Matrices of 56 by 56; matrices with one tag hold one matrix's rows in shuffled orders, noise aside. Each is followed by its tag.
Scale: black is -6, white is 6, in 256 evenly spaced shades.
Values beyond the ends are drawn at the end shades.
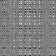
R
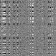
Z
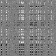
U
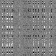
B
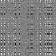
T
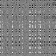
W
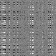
Z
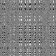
R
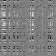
Z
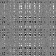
R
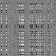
U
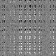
R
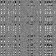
T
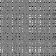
W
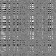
Z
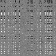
T
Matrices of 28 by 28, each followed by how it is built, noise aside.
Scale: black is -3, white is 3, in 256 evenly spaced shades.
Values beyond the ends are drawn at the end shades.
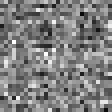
blocks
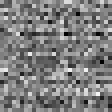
blocks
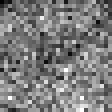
smooth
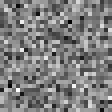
noise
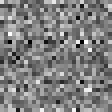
low rank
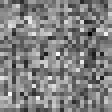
blocks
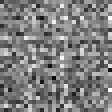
blocks
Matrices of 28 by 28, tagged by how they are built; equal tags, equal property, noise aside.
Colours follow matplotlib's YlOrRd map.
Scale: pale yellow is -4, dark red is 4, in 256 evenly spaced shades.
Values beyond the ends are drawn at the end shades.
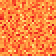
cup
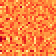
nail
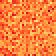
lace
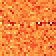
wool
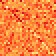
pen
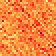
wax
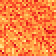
wax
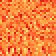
nail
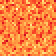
cup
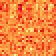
nail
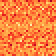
cup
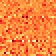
wool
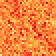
wax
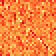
pen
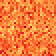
cup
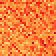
wax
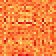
nail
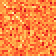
pen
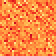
wax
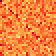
pen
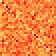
pen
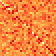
pen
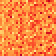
lace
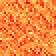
wax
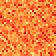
wax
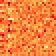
nail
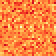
nail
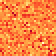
pen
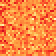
lace
